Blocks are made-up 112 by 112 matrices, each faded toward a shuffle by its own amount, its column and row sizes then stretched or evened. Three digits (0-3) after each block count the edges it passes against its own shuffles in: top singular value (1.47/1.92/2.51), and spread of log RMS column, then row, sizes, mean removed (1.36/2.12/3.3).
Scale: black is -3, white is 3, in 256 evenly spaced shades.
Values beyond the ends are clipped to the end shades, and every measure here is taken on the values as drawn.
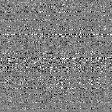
1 2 3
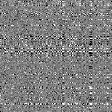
3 2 3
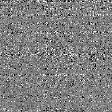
0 2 3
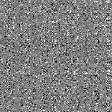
2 2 0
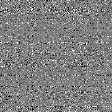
1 2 3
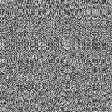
3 0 1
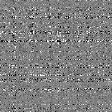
0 2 3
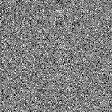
2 1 0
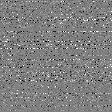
1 0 3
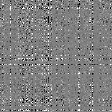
1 3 3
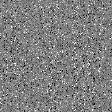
0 2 0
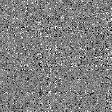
0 2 2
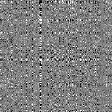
3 3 2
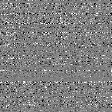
0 1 3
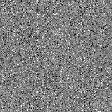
2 1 0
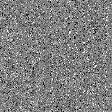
0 2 0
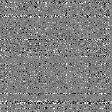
2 2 3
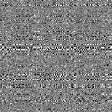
3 0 3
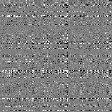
3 2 3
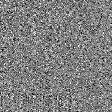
1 1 0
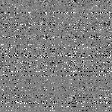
1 2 3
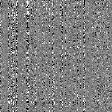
2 3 1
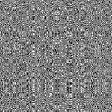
3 2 0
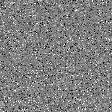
0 0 1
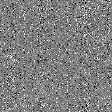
0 2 1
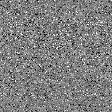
1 0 2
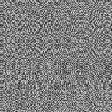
3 1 0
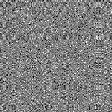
3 1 0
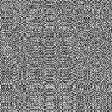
3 1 1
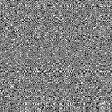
3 0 2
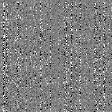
0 3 1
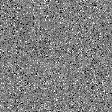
1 1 1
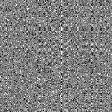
3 2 0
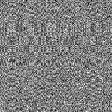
3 0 0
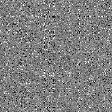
2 2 1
